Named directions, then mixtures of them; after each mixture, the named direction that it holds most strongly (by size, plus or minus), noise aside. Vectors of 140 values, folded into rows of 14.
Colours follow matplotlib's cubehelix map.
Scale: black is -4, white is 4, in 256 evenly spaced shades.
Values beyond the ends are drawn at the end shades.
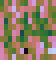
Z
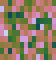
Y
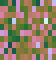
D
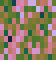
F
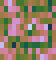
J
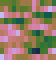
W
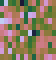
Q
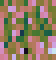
Z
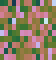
D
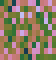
F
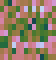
J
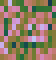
J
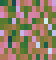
D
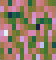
Y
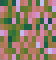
D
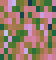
F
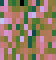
Q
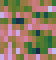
W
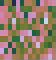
D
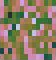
Y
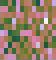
D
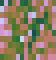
Q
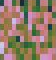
J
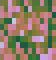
J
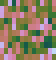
D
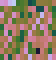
F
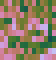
J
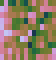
Q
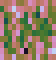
Z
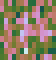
Z
